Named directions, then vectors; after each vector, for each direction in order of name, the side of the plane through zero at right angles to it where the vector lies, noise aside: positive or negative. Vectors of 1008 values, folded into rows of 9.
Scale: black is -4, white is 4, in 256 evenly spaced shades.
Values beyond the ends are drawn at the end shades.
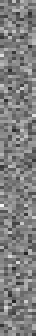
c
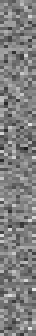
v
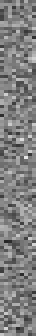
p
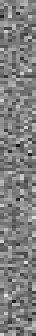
positive, positive, positive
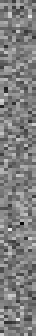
negative, positive, positive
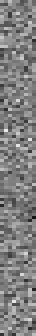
negative, negative, negative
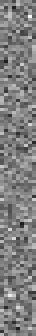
negative, positive, positive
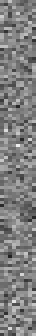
negative, negative, negative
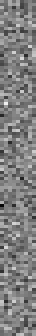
negative, positive, negative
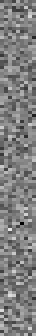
negative, positive, positive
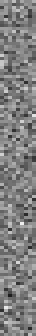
positive, negative, negative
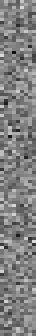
positive, negative, positive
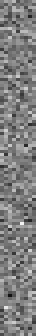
positive, negative, negative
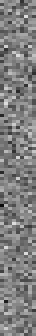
negative, positive, negative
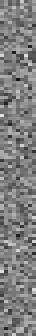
positive, negative, positive
